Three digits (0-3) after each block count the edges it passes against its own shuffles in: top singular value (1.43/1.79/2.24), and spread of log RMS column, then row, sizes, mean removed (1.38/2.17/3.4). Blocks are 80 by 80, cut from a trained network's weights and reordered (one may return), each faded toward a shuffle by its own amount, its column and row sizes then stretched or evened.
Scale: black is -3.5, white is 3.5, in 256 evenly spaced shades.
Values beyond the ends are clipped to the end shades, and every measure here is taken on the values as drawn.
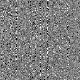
2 2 0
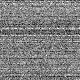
3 0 2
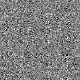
1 2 2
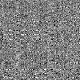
2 0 2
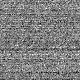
2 0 1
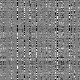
3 3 0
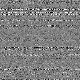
1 0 3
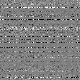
2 1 3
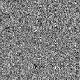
2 1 1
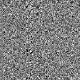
1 2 1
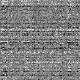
3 2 2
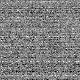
2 1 2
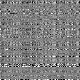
3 0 3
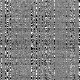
2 3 0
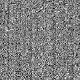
1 0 2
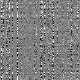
1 3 0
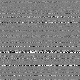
2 0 3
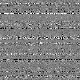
1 1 3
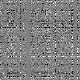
2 3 2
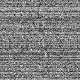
3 1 0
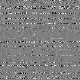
1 1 3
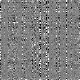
1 3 1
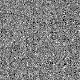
0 1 1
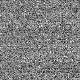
0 1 1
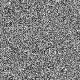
0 1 0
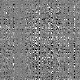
1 3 2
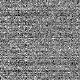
2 2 0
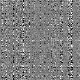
1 3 1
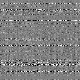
2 0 3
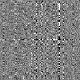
3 2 1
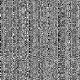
3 2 0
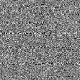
2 0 2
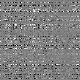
1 2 3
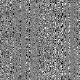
0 3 0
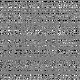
1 2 3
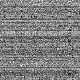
3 1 0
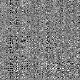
1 2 2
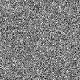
2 1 0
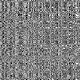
3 1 2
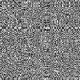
3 2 1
